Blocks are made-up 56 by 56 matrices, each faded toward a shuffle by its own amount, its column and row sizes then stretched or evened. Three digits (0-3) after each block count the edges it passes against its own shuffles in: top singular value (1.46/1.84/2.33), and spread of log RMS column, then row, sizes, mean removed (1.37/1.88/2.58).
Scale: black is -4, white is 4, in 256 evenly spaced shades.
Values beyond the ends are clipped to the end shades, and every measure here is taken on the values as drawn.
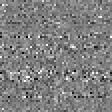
0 0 3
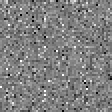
0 1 0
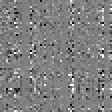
2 3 2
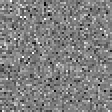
1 0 1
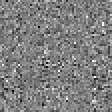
1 2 1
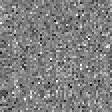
1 0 0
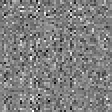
2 2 1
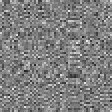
3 0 0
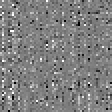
2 3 1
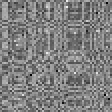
3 0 0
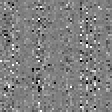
1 3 1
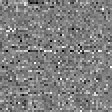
2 0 2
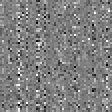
2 3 0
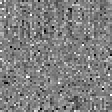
1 0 0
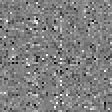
1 2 1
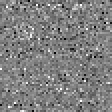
0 0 2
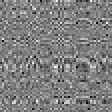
3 1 3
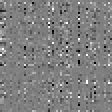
1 3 2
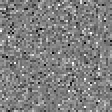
0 1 0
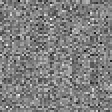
2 1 0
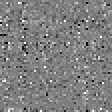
1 2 2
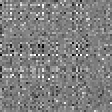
3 2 2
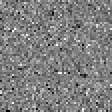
0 0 1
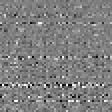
2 0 3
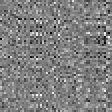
3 2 1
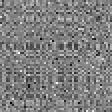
3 0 1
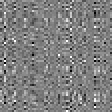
3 3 1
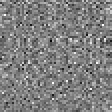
2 0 1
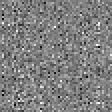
1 3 0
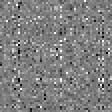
2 2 1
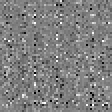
1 2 2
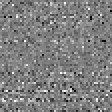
2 0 2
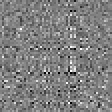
3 2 2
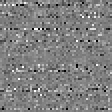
1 0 3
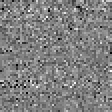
0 0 2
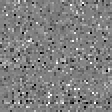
1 0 1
